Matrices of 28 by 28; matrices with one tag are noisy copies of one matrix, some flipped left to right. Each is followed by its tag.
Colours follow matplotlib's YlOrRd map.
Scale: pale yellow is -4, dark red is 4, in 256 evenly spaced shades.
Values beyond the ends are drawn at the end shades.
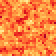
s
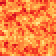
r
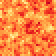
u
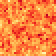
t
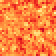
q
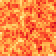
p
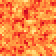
s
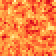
u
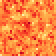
u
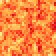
p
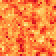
q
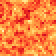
s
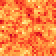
s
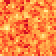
u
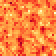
q
